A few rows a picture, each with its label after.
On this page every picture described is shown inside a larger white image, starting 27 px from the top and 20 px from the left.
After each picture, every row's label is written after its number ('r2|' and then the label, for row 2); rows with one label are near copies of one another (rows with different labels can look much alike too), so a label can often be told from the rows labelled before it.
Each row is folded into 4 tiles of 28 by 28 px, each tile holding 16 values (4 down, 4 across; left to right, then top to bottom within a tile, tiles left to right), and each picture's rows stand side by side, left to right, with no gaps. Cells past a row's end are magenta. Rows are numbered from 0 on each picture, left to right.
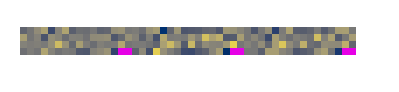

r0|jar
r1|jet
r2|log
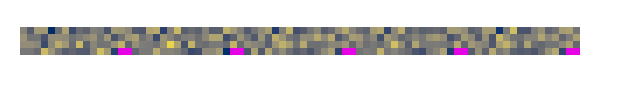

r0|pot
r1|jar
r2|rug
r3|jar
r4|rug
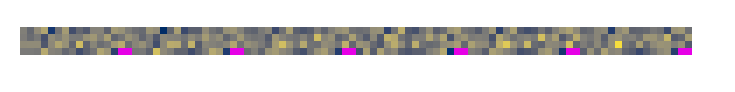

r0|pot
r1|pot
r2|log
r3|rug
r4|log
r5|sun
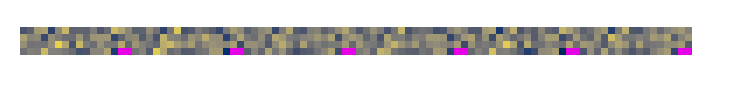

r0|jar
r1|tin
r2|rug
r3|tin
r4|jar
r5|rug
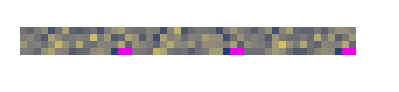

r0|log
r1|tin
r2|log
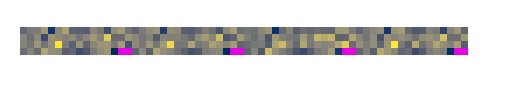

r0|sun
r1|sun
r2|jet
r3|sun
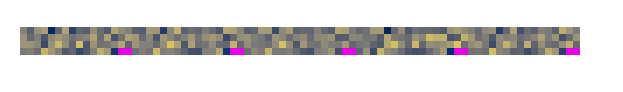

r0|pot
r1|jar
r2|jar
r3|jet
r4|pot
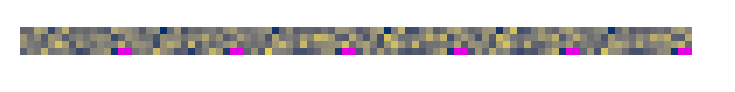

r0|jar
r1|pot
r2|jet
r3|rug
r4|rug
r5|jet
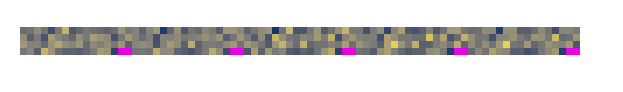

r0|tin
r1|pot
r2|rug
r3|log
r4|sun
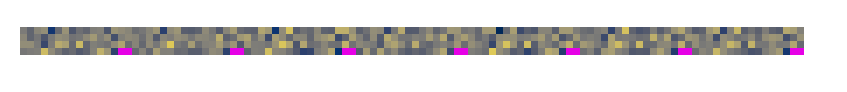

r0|pot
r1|sun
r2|jar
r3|rug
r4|pot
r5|log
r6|jar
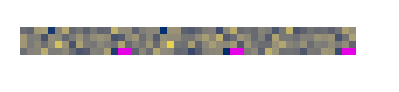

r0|jar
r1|sun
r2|tin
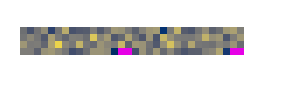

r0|log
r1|rug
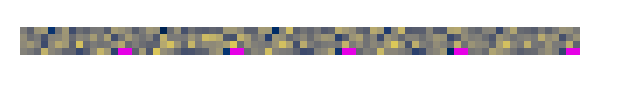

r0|pot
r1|jet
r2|jar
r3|jar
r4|log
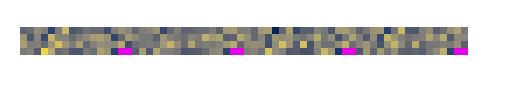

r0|tin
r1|jet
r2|pot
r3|rug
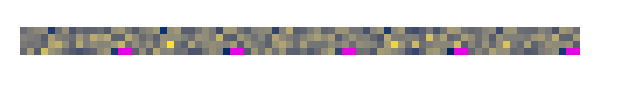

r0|jet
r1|sun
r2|rug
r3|log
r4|sun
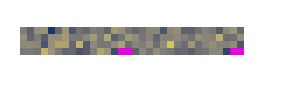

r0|pot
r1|sun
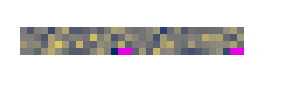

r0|log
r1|jet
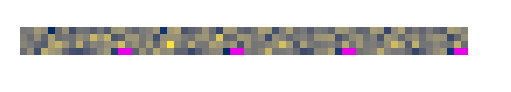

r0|jet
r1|sun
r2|jar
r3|jar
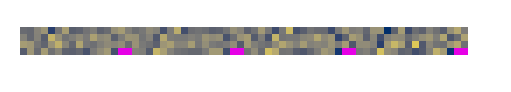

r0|rug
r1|tin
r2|tin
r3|pot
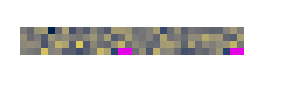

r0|pot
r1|jet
